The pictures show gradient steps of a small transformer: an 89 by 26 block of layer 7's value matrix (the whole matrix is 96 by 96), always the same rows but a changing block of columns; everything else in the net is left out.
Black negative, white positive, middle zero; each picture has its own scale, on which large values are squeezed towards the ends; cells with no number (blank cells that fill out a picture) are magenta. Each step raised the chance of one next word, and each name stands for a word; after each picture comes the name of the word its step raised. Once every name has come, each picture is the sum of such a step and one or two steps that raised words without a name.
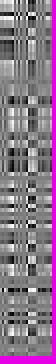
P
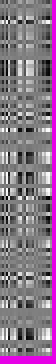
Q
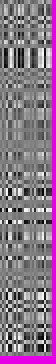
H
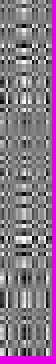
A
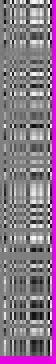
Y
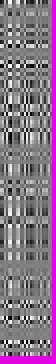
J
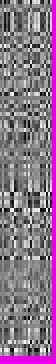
J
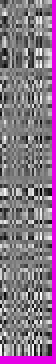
H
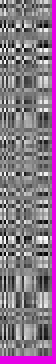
A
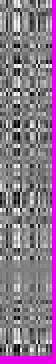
J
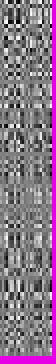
Y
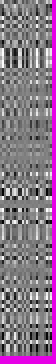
H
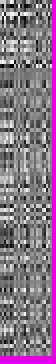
P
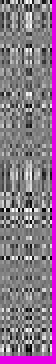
H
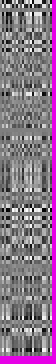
Y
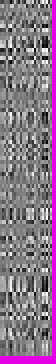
A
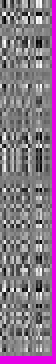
P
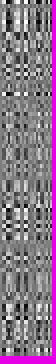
Y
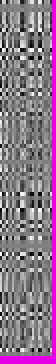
A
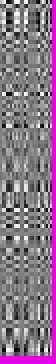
Y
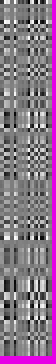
Y
